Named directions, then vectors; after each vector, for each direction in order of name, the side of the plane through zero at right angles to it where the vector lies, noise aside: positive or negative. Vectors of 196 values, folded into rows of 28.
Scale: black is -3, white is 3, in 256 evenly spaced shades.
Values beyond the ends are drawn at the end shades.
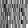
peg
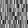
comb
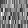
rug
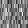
positive, negative, negative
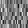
positive, negative, negative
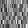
negative, positive, positive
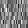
positive, negative, negative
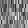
negative, positive, negative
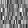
positive, negative, negative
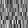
positive, negative, negative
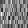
negative, negative, positive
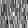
negative, positive, negative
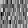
positive, positive, negative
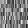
negative, negative, negative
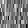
positive, negative, negative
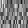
positive, negative, negative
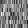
positive, negative, positive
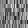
positive, positive, positive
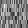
positive, negative, positive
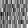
positive, positive, negative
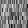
positive, negative, positive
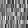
negative, negative, negative
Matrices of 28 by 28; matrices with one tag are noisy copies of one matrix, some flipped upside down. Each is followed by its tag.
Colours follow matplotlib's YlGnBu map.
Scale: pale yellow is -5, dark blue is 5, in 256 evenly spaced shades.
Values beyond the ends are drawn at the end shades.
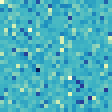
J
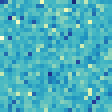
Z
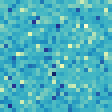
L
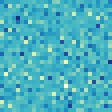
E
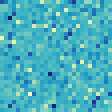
Z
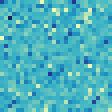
Z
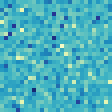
L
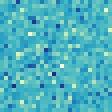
L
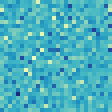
E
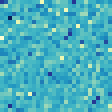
Z
